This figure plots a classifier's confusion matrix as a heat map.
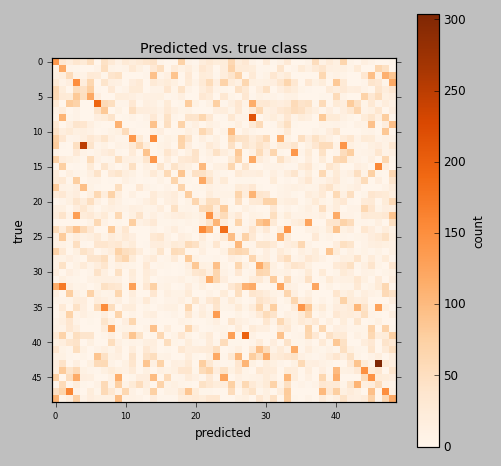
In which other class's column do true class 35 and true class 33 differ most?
7
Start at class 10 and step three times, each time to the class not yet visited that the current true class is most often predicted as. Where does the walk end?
1
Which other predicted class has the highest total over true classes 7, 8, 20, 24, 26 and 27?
28
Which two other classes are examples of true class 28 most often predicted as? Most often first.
19, 10
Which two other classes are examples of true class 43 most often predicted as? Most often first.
46, 27
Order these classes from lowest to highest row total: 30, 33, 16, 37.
37, 30, 33, 16
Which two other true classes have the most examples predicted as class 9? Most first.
45, 48
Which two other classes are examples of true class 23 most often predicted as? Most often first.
36, 30
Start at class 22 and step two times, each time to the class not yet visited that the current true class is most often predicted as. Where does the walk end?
48
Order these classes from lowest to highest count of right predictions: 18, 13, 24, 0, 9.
18, 13, 9, 0, 24
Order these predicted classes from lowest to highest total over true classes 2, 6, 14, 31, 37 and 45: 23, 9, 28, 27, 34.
27, 34, 23, 9, 28
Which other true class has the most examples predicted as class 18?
16
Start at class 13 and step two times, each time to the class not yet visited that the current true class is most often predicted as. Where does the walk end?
41
